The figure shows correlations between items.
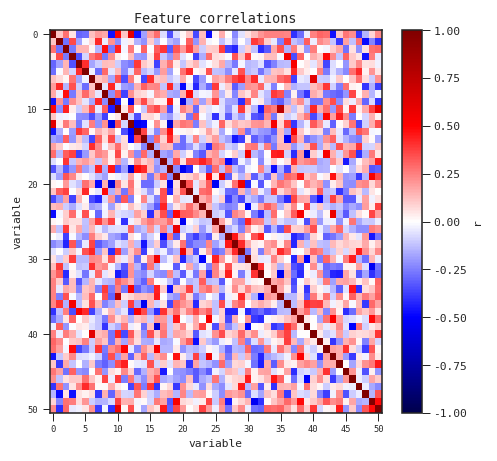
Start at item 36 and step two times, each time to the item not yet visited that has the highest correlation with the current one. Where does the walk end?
42
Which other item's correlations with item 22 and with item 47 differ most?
29
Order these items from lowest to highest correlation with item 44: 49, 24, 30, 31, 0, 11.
31, 24, 30, 0, 49, 11
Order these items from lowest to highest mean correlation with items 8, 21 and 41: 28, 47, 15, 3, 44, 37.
44, 28, 15, 3, 47, 37
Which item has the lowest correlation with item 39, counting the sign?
16
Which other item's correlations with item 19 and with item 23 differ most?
26
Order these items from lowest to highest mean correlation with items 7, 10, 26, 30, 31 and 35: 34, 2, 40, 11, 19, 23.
23, 11, 19, 34, 2, 40
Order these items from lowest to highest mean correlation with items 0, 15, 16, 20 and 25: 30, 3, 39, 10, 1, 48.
39, 48, 1, 3, 30, 10
